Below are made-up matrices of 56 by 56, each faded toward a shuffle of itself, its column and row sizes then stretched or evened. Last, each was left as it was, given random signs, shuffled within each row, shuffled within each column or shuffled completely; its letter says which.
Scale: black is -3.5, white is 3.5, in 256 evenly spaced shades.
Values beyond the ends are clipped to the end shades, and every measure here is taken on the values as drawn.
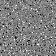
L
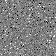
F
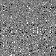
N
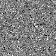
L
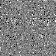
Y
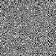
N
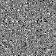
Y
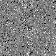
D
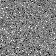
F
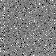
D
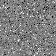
F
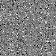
D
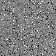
D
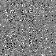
Y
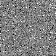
D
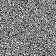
F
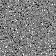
F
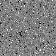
D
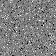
F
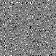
N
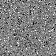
F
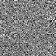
N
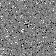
F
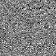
N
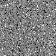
D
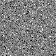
D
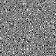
N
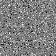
L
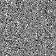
D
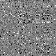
N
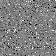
L
